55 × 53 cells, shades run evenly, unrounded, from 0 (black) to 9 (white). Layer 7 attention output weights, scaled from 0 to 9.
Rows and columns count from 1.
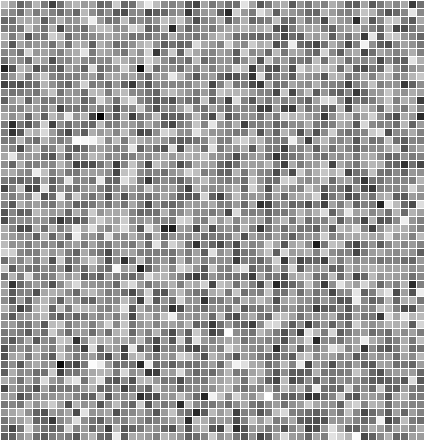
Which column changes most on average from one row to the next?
30
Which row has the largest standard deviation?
46
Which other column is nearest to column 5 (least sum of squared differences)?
43
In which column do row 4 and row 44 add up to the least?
35
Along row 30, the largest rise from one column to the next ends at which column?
10
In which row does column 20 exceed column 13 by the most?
15
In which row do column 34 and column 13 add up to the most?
50
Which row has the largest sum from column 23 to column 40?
28
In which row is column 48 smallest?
26
